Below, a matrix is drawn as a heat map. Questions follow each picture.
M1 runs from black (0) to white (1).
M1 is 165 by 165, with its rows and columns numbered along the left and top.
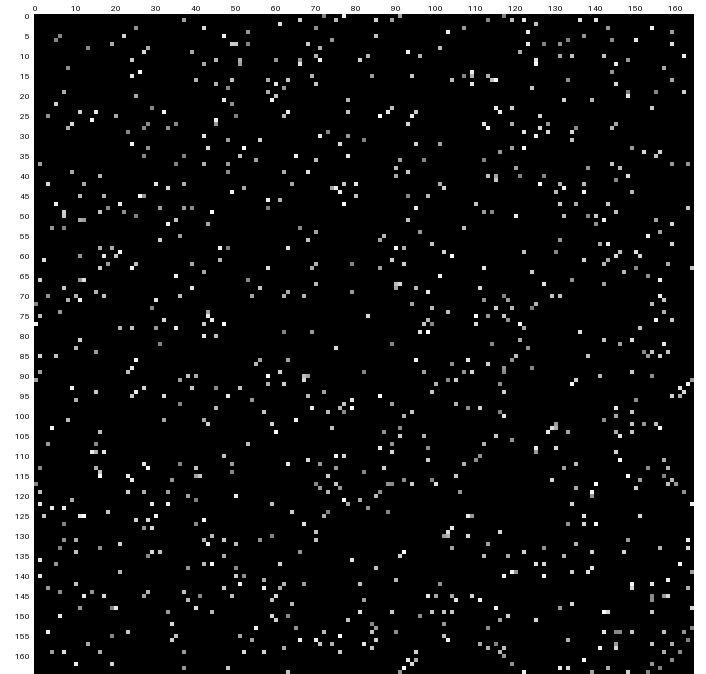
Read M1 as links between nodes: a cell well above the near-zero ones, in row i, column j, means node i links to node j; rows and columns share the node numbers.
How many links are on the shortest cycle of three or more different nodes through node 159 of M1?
3
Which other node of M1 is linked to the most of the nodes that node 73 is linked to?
node 23
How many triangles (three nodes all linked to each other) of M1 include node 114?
1
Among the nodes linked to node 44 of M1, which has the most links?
node 149
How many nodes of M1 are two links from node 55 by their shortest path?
9
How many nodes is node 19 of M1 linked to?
5
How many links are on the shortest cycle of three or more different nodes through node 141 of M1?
5
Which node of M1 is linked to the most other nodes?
node 145
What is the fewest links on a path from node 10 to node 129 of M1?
2
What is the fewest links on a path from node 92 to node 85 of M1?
3
